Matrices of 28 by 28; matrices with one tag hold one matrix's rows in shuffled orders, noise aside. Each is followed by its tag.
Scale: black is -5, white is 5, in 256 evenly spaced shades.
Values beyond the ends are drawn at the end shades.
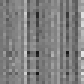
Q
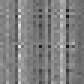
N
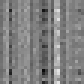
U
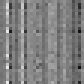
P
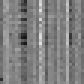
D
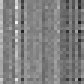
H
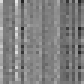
H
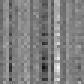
U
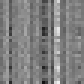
U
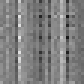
N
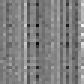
Q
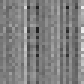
Q
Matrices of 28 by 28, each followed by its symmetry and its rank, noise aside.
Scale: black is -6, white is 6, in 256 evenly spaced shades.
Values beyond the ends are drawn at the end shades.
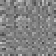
symmetric, rank four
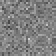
no symmetry, rank eight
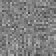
antisymmetric, rank eight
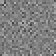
symmetric, rank six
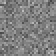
no symmetry, rank eight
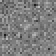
symmetric, rank eight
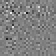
antisymmetric, rank four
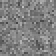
antisymmetric, rank eight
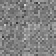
symmetric, rank eight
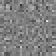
no symmetry, rank four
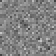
symmetric, rank eight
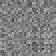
no symmetry, rank four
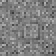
symmetric, rank six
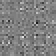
antisymmetric, rank four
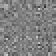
no symmetry, rank six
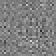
antisymmetric, rank four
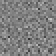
no symmetry, rank four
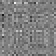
antisymmetric, rank four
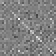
symmetric, rank six
